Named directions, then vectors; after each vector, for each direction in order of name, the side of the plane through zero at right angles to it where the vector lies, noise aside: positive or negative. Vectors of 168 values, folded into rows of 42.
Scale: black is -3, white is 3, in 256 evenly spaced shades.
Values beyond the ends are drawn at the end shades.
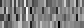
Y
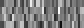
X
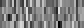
positive, positive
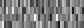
negative, positive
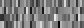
negative, positive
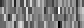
positive, positive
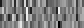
positive, positive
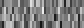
positive, negative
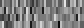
negative, positive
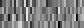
positive, positive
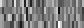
negative, negative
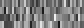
negative, positive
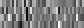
negative, negative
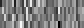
positive, positive
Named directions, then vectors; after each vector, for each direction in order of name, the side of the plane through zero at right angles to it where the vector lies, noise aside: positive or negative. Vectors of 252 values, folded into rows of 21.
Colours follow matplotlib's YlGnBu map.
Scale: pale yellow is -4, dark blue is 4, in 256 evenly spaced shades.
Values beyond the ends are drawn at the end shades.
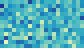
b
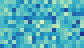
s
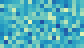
negative, negative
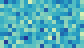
negative, negative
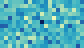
negative, negative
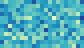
positive, negative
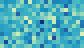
negative, negative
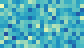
negative, positive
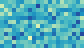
negative, positive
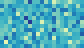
positive, positive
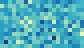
negative, negative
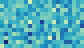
negative, negative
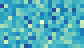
positive, positive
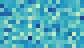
positive, negative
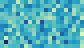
negative, negative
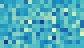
negative, negative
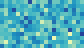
positive, positive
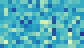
positive, positive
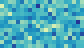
negative, positive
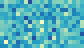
positive, positive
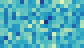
positive, positive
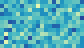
positive, negative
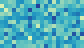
negative, positive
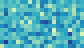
negative, negative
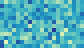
positive, positive
